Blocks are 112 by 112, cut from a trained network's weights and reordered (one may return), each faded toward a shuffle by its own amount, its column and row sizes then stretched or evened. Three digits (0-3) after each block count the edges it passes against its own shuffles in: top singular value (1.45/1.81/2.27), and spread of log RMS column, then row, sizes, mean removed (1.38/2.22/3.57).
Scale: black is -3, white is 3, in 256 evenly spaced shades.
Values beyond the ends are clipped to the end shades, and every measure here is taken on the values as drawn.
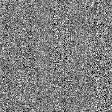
0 2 0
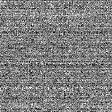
2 1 1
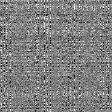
2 3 1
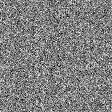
0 0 0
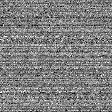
3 0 2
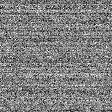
2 0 1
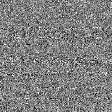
1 0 2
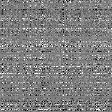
2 2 3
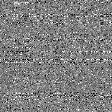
2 1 2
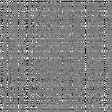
3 3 2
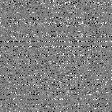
0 1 3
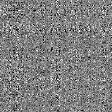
0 2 2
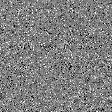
1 1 1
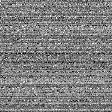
3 0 2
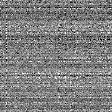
3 2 2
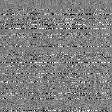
1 1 3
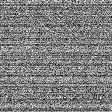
3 0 1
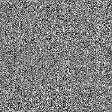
0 2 1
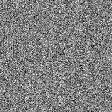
2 0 0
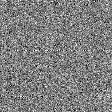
0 0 1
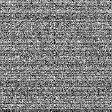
3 2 0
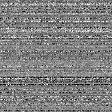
3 0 3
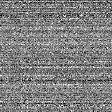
3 1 2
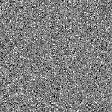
2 1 0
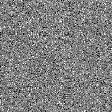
2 1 0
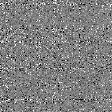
1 2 2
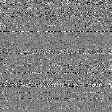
1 1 3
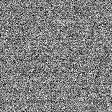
0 0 0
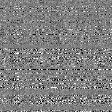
1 1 3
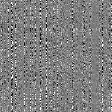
3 3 0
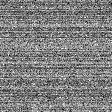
3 0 0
